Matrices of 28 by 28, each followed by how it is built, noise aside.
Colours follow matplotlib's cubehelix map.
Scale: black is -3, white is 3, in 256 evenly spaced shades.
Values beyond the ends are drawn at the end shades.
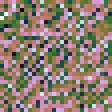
Hankel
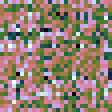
low rank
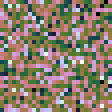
noise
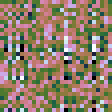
low rank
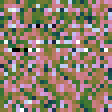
uneven rows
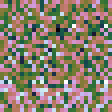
repeating columns
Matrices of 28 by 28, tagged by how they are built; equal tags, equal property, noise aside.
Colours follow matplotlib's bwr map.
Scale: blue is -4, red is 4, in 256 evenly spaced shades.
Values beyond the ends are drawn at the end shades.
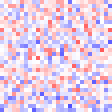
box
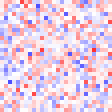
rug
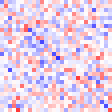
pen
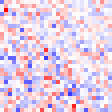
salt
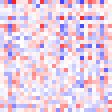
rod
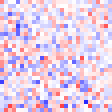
salt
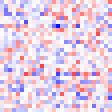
rod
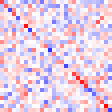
pen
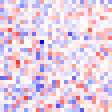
salt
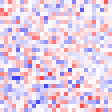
salt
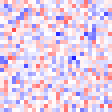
rug
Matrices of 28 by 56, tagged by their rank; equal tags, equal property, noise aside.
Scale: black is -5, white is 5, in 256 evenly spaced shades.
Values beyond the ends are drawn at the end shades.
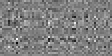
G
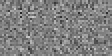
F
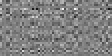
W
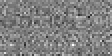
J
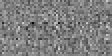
F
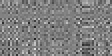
W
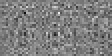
J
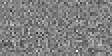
F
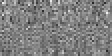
F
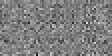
J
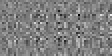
W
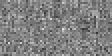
F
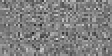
J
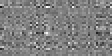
G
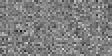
F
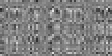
W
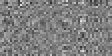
J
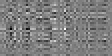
W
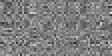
J
